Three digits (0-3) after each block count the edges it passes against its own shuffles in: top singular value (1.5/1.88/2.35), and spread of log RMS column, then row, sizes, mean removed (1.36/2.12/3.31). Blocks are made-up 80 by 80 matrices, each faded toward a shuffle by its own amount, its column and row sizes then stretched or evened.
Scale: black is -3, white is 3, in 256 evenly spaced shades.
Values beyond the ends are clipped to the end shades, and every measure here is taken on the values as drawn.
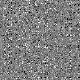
0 2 1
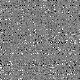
0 1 2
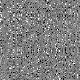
2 2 0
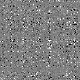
1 2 2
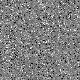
1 1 0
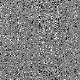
0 2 1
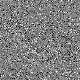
0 0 1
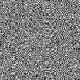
3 0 0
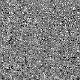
1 1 1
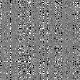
1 3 2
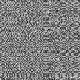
3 0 0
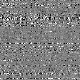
1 1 3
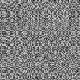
3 0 1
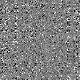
1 2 1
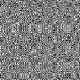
3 1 0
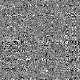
2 2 2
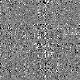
2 2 2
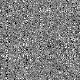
0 2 1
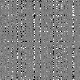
2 3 2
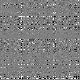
1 2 3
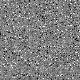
0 1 1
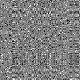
3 1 0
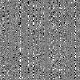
2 3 1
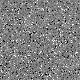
0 0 1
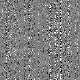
1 3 0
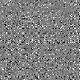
3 1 2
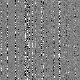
0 3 0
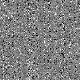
0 2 0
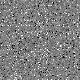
0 1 1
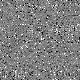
1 0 1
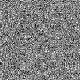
2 0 0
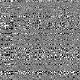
2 2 3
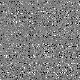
0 1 2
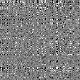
3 2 2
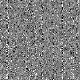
2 2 0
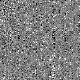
1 2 0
